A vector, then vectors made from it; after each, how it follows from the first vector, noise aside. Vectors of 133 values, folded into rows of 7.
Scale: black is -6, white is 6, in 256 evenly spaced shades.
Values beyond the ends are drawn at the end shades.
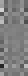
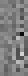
wrapped around.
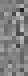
wrapped around.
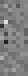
wrapped around, negated, partly zeroed.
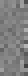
wrapped around, negated, shrunk.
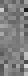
reversed.
